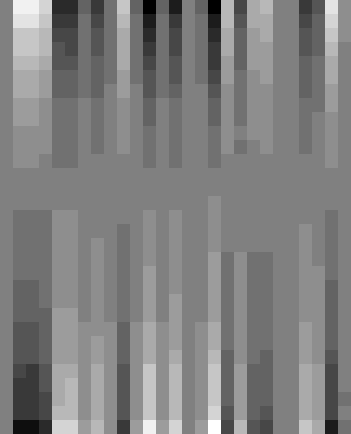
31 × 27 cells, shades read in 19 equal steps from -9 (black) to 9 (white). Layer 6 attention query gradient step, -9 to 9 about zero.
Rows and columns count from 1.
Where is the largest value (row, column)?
31, 17
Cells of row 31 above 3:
8
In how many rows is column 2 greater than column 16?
12
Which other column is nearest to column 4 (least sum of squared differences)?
10
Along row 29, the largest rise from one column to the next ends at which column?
5
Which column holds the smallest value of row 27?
3
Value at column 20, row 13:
0
